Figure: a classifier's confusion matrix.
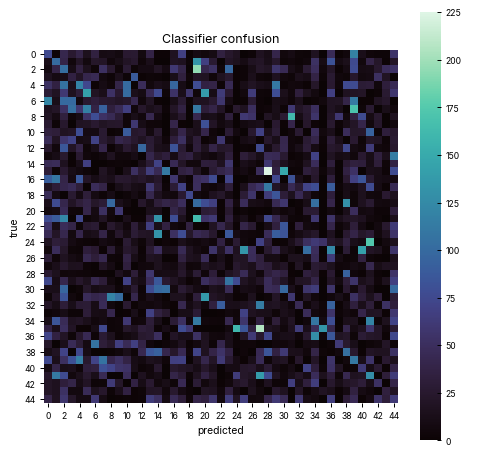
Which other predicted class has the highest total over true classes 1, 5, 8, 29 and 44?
20
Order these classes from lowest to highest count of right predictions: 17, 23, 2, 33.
33, 17, 23, 2
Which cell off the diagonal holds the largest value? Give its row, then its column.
15, 28
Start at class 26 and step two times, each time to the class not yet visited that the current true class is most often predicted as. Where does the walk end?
34
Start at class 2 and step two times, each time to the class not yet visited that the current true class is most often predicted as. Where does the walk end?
38
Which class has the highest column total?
2
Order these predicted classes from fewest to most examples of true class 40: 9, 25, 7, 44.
25, 44, 9, 7
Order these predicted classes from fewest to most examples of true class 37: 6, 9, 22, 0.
0, 22, 9, 6
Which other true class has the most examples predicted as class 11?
3
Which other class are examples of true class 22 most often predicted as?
30
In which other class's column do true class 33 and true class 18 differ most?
29
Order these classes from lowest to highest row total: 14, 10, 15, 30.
14, 10, 30, 15
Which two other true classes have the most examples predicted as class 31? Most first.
8, 16
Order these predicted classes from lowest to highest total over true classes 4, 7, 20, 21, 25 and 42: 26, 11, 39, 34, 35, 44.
35, 11, 26, 44, 34, 39
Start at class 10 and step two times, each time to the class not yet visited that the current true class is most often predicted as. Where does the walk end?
27
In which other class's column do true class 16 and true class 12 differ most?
1
